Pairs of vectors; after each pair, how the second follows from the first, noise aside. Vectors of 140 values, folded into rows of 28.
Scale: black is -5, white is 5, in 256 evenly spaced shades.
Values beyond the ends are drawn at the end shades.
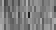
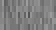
shrunk.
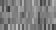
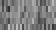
copied.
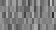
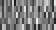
wrapped around, negated, scaled up.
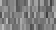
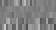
reversed, negated, partly zeroed.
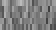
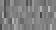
negated, partly zeroed.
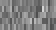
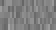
wrapped around, shrunk.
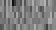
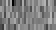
copied.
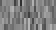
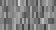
shuffled.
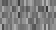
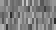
shuffled.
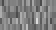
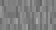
shrunk.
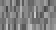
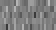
negated, partly zeroed.
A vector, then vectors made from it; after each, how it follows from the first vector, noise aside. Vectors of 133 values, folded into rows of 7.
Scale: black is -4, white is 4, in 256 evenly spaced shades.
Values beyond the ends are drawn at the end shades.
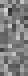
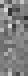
partly zeroed.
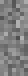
wrapped around, negated, shrunk.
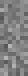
wrapped around, negated, shrunk.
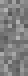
shrunk.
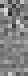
partly zeroed.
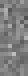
shrunk.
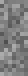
wrapped around, negated, shrunk.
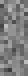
wrapped around, negated, shrunk.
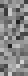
sign-scrambled.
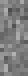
shrunk.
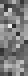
sign-scrambled.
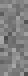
wrapped around, shrunk.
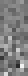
reversed, partly zeroed.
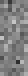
reversed, partly zeroed.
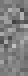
reversed, negated, partly zeroed.
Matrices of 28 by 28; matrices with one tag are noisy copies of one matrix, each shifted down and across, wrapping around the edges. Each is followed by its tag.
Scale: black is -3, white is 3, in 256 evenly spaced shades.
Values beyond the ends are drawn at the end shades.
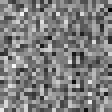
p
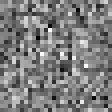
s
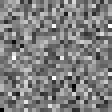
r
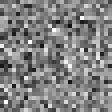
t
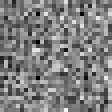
p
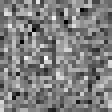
s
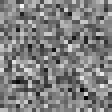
t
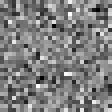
t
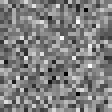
r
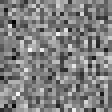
p
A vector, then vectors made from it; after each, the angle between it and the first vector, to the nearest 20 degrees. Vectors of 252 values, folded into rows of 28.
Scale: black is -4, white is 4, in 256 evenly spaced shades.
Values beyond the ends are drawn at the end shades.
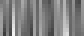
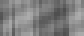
120 degrees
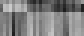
120 degrees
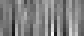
120 degrees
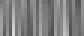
20 degrees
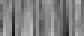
160 degrees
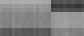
80 degrees
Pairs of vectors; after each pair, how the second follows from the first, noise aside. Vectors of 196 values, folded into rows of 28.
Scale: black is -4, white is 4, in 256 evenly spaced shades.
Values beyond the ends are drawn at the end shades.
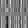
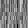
reversed, negated.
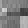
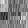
reversed.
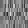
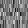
reversed.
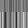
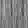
reversed, shrunk.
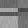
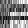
wrapped around, scaled up.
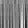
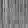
reversed, shrunk.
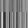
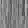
reversed, shrunk.
